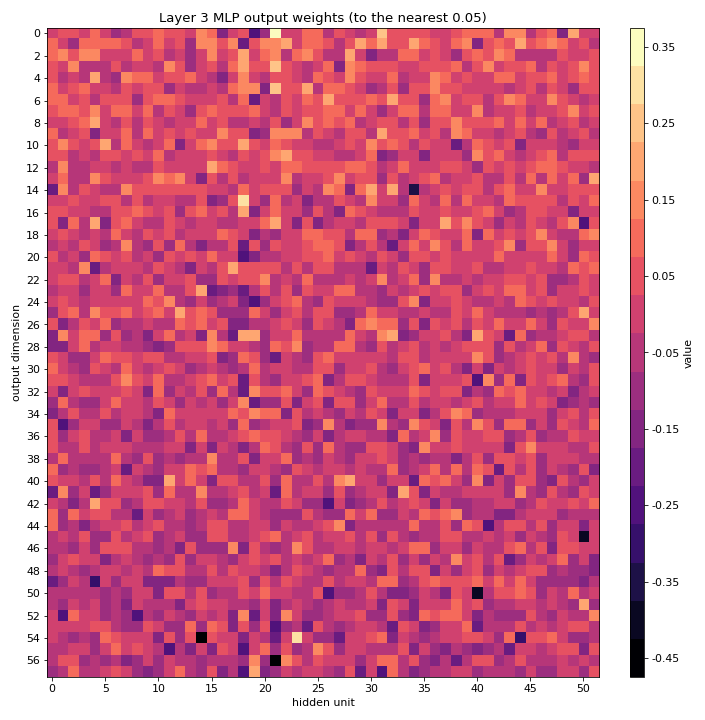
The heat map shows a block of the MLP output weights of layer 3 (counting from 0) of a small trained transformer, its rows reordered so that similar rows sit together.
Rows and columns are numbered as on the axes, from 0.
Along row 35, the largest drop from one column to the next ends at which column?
1
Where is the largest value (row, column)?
0, 21
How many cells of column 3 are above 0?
17
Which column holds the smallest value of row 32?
18
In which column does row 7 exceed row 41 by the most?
4
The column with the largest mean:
22
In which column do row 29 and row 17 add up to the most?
49
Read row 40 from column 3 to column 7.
-0.05 0.05 -0.05 0.1 0
